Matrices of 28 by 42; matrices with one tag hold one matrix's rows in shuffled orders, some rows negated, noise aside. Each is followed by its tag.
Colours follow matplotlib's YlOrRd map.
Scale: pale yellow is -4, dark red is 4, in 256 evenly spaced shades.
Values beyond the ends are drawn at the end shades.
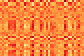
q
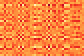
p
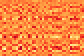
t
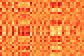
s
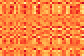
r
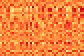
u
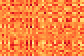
u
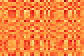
q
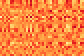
u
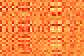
s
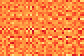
u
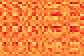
t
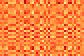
q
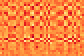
q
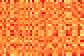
u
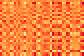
r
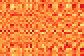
u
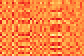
s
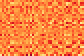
u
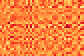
u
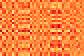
s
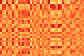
s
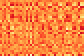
u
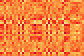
p
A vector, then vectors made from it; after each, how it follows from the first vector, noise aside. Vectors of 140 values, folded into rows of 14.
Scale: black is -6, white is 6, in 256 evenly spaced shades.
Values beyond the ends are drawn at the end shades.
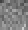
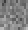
reversed, negated.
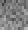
reversed, negated.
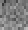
reversed, negated.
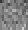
copied.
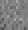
reversed, partly zeroed.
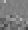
reversed, partly zeroed.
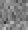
wrapped around, negated.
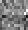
wrapped around, scaled up.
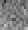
reversed, negated.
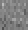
reversed, partly zeroed.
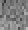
reversed, negated.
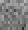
negated.
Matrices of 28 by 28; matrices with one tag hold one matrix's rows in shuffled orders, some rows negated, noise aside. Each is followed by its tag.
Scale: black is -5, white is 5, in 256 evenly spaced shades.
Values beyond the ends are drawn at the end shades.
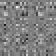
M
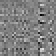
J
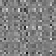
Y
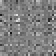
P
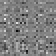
M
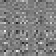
M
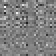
M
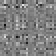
M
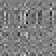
Y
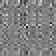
Y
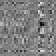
J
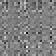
Y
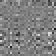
P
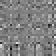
P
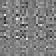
M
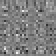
M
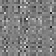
Y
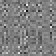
Y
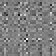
Y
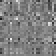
P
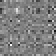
P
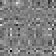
P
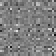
P
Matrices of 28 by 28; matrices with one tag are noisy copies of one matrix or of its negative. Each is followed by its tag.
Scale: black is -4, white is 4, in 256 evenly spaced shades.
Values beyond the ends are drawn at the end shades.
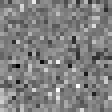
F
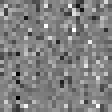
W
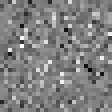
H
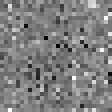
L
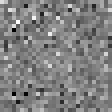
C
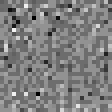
C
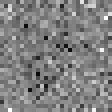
L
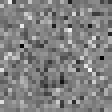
H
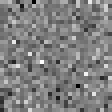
F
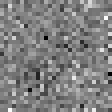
L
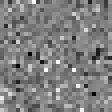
F
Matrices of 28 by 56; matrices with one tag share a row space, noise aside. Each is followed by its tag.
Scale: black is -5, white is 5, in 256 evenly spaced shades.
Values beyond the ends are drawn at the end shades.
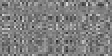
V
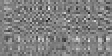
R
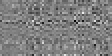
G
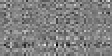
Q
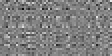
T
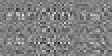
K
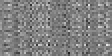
R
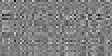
V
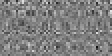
T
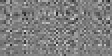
Q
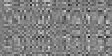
R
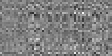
G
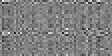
V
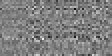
G
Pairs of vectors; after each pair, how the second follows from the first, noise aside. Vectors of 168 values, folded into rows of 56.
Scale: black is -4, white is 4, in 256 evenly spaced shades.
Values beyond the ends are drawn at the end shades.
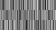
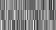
wrapped around, negated.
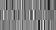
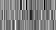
wrapped around.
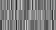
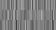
shrunk.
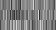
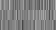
reversed, negated, shrunk.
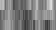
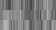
reversed, shrunk.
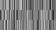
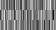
sign-scrambled.
